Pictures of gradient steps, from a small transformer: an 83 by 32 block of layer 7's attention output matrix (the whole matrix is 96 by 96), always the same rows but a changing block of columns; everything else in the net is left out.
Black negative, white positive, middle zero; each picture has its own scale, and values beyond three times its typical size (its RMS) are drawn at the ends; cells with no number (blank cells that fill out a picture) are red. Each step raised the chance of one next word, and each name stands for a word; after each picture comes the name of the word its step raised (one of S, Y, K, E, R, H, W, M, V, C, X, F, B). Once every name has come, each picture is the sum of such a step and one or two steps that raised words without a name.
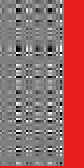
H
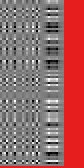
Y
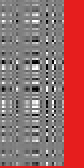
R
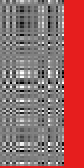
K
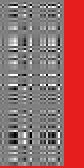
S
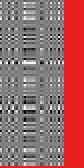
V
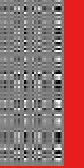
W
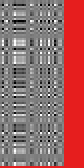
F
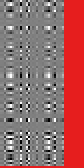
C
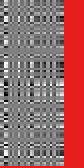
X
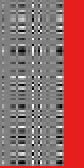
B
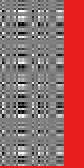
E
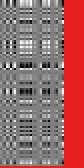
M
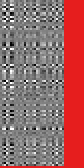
F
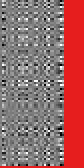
S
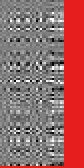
R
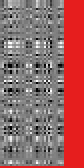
M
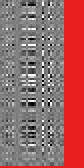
S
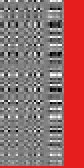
E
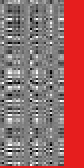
K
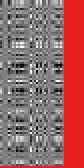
M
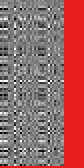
H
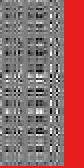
B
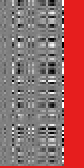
E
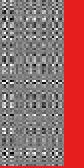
E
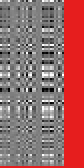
R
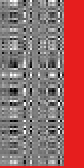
M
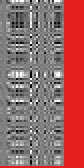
K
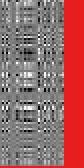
V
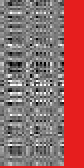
X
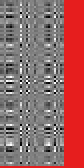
K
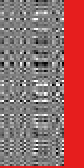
X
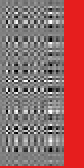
R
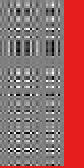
H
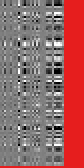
F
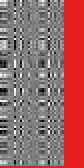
M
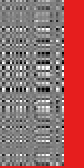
R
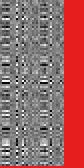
K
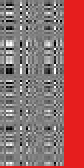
F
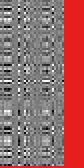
R
